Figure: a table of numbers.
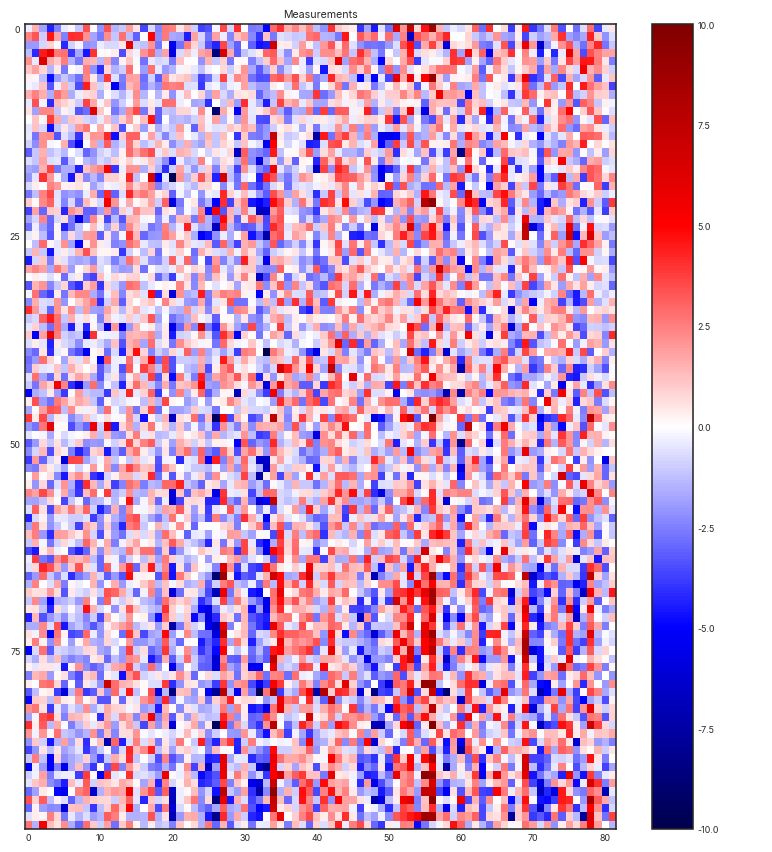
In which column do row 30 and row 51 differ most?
32
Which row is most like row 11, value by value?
19
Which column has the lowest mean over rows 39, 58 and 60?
33
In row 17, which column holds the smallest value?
40
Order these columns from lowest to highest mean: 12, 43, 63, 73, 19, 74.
63, 12, 73, 74, 19, 43
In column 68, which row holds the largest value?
54
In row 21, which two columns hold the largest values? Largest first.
56, 55
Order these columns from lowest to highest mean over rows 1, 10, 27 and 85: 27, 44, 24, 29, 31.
29, 31, 27, 24, 44
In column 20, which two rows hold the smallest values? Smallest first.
18, 80
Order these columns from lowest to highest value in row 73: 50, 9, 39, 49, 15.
49, 50, 9, 15, 39
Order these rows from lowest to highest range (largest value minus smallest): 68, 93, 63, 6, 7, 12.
12, 7, 63, 6, 68, 93
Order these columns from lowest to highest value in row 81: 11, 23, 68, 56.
11, 23, 68, 56
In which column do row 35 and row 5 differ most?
77
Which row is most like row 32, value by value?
42
